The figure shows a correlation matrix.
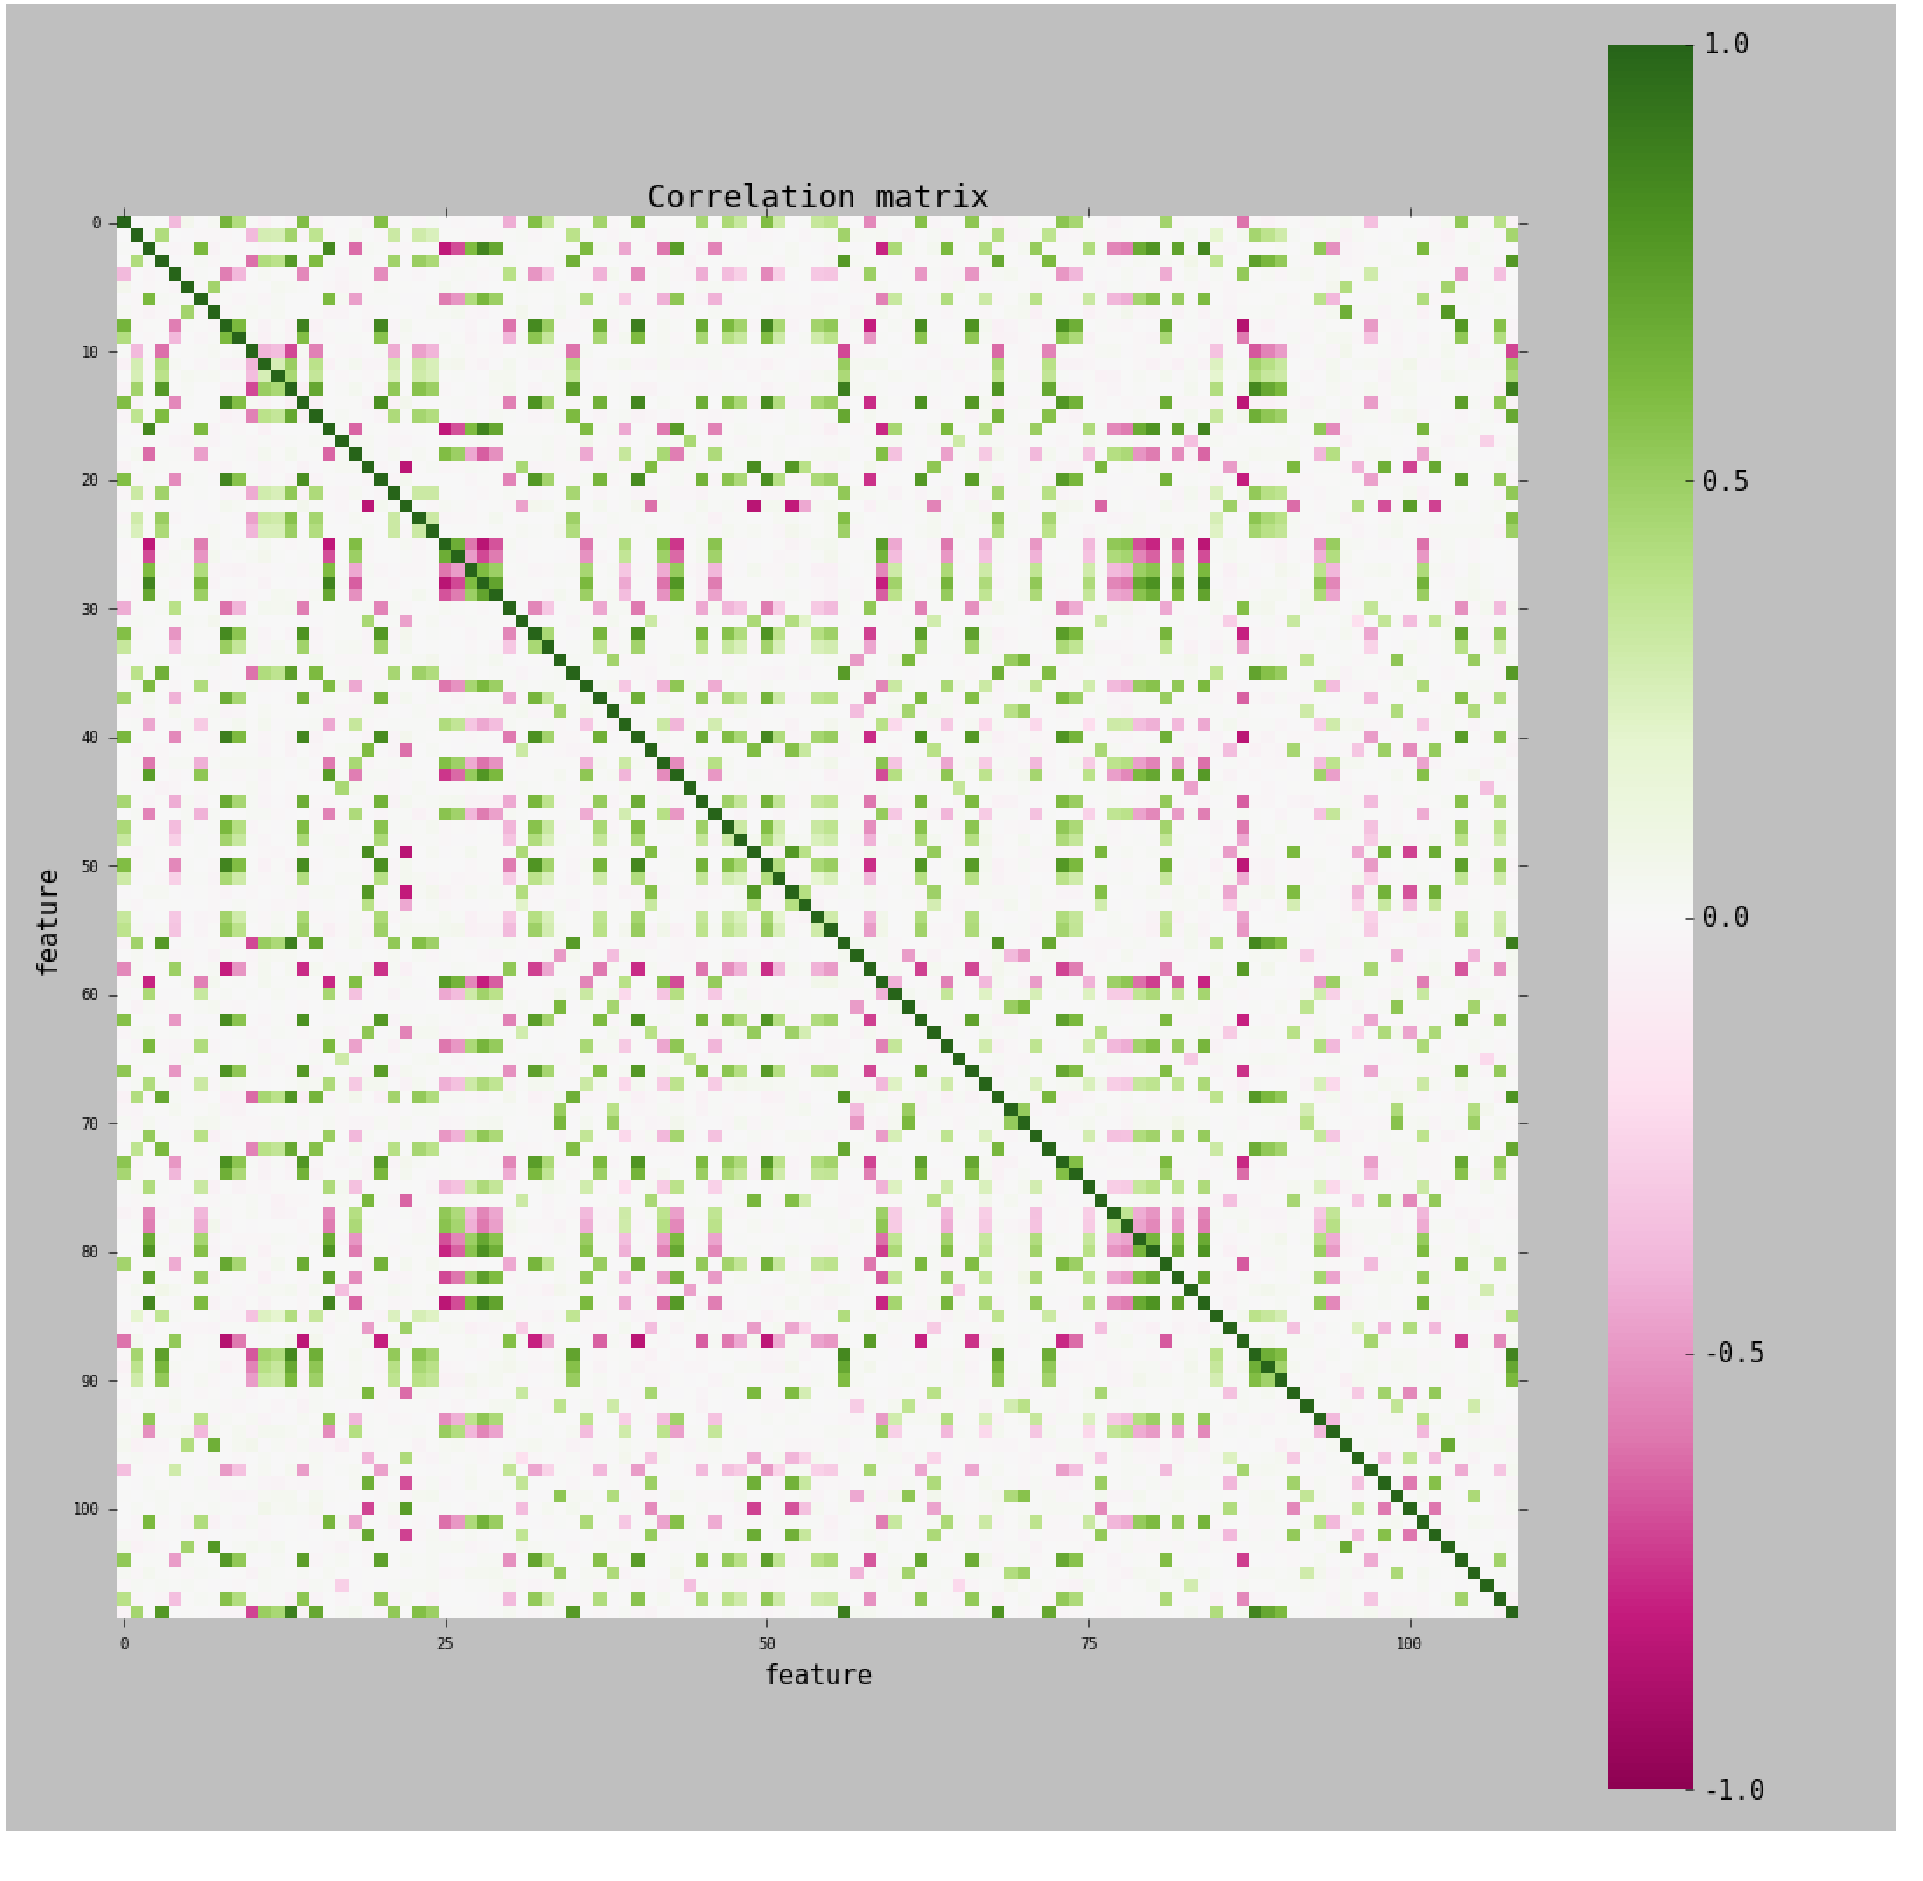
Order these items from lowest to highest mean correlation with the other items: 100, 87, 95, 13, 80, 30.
87, 30, 100, 95, 80, 13
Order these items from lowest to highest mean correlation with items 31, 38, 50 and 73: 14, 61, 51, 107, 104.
61, 51, 107, 104, 14
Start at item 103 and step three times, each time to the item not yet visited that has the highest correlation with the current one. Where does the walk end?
5
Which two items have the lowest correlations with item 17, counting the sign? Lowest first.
83, 106
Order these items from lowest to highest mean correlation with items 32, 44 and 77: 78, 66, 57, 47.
57, 78, 47, 66
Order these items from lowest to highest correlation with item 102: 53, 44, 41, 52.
44, 53, 41, 52
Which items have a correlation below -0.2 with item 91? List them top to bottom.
22, 86, 96, 100
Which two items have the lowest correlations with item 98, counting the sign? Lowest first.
22, 100
